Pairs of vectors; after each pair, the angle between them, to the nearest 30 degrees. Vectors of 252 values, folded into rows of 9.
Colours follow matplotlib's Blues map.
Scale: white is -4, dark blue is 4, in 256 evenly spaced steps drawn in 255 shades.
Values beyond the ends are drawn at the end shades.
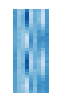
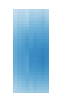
90 degrees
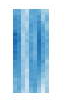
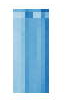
120 degrees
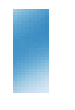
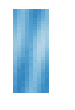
120 degrees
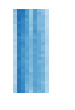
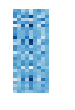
90 degrees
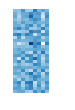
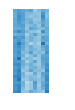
120 degrees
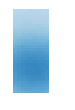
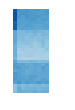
120 degrees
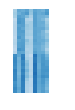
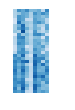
30 degrees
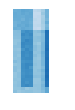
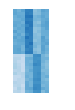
90 degrees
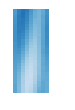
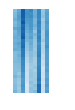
60 degrees
